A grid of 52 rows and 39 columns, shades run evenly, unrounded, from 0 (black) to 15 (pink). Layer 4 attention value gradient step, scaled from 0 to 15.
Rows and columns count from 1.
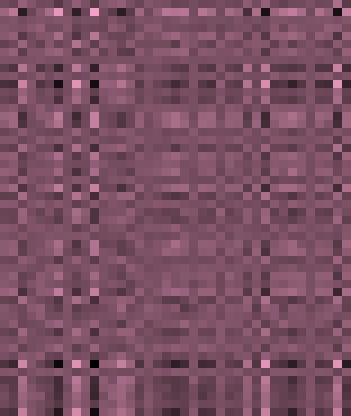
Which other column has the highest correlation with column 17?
4
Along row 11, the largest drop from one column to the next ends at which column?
39
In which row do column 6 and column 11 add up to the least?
46
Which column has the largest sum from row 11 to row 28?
9
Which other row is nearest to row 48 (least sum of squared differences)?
25
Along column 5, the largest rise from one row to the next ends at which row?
10
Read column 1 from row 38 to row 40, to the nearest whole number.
6 8 8
